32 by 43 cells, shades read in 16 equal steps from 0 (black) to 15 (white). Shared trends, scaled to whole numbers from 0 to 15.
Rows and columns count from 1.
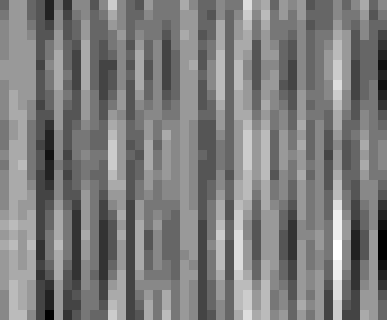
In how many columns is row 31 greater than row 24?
17
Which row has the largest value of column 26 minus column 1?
1
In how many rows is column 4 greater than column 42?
20
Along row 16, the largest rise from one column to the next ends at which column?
7
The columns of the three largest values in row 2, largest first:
28, 30, 13
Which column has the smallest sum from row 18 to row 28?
43
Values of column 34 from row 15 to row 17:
10 9 9
